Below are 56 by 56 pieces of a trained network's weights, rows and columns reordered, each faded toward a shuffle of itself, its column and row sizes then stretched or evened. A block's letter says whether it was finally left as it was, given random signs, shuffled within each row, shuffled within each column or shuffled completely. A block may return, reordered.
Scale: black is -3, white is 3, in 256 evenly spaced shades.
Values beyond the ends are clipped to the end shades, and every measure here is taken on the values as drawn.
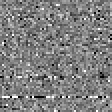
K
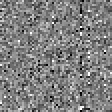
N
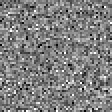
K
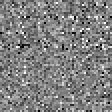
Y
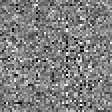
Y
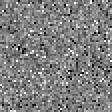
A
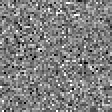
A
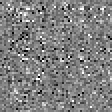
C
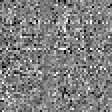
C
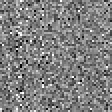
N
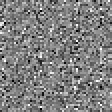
N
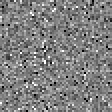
N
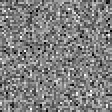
A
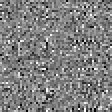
C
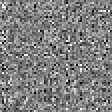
C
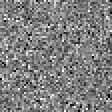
A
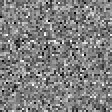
K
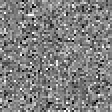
N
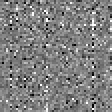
Y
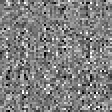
C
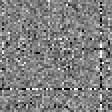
C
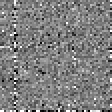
Y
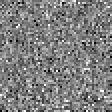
K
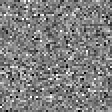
K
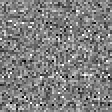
K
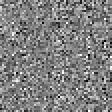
Y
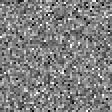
A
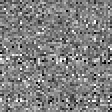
C
